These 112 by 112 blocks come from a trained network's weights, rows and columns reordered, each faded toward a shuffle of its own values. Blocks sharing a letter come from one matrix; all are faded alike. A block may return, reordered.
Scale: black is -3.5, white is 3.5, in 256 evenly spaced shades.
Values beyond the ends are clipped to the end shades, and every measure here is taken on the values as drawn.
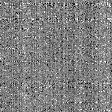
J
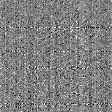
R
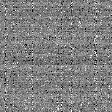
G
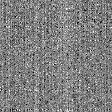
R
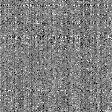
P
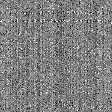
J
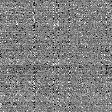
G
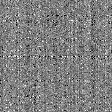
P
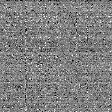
G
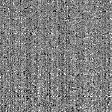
J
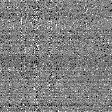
G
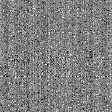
P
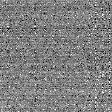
G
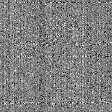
R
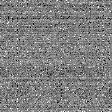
G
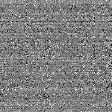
G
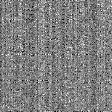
J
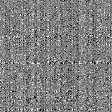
J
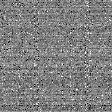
G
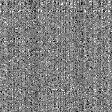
J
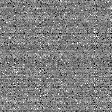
G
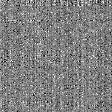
J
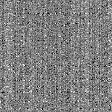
R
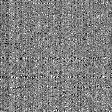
J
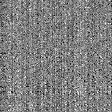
R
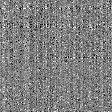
J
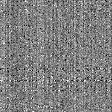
J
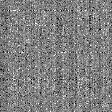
P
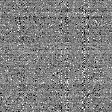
G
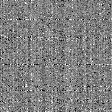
R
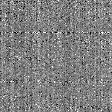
P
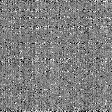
P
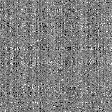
J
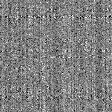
J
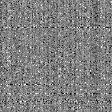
R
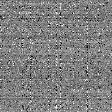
G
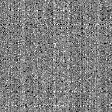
R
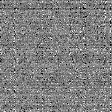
G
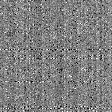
R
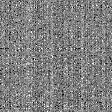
J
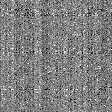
J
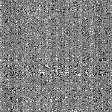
P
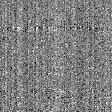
J
